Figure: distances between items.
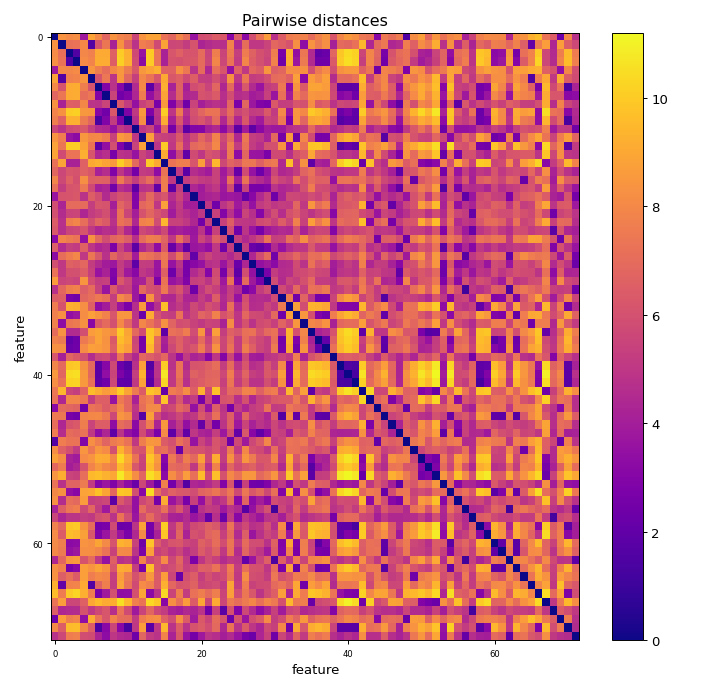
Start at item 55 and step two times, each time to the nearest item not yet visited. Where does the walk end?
47
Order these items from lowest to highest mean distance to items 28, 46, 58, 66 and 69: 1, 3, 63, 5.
1, 5, 63, 3
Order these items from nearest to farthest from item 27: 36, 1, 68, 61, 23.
23, 68, 1, 61, 36
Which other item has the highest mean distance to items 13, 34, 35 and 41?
54
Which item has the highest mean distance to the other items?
52
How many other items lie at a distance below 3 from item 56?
5
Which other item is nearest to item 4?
44
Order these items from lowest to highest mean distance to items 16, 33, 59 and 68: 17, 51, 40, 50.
17, 40, 51, 50
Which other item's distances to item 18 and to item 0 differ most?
14
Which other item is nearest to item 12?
45
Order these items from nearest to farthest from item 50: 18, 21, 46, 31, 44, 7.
31, 21, 44, 18, 46, 7
